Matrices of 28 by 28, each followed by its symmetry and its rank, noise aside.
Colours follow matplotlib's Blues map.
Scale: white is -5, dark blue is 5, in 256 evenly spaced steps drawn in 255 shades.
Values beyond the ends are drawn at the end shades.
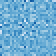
antisymmetric, rank four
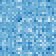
symmetric, rank four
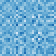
symmetric, rank two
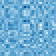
no symmetry, rank three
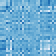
symmetric, rank two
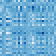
antisymmetric, rank two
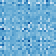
antisymmetric, rank four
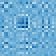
symmetric, rank two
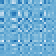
symmetric, rank two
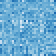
no symmetry, rank four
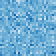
no symmetry, rank four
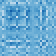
symmetric, rank two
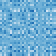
antisymmetric, rank two
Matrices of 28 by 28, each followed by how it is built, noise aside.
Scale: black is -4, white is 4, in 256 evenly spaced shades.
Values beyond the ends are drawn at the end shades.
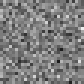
noise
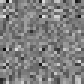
low rank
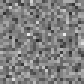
noise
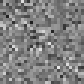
block diagonal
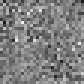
block diagonal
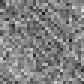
Toeplitz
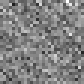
Toeplitz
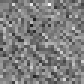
Toeplitz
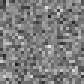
noise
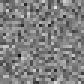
noise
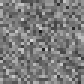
Toeplitz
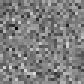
noise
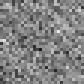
Toeplitz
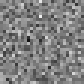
noise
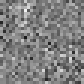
block diagonal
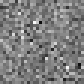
block diagonal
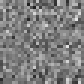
low rank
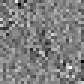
block diagonal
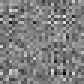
low rank
